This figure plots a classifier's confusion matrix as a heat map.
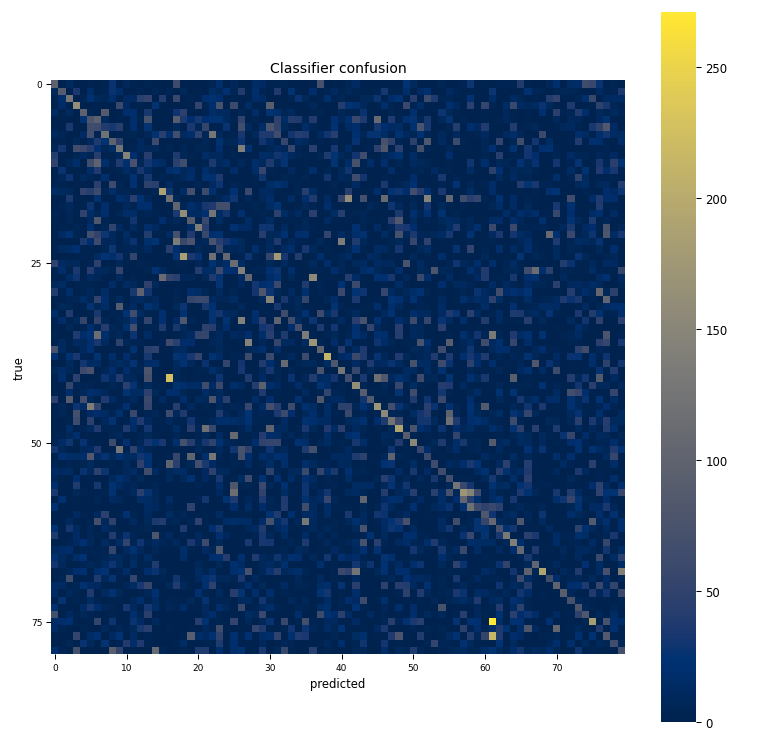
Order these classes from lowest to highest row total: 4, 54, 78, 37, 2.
78, 4, 37, 54, 2
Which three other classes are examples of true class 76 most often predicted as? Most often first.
70, 66, 23
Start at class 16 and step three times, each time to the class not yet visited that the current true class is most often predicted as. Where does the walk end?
5
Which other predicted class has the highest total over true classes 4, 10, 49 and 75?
61
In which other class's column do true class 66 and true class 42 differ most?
29
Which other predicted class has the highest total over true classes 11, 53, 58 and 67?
57
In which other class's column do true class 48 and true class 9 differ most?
26
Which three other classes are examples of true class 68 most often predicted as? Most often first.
79, 42, 66
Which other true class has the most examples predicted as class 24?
17
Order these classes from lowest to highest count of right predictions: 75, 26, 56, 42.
56, 26, 42, 75
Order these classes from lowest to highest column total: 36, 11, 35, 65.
36, 65, 11, 35
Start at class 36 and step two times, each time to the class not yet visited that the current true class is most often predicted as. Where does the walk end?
15
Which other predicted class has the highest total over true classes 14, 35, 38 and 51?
6
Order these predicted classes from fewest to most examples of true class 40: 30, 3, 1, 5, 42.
3, 1, 30, 42, 5
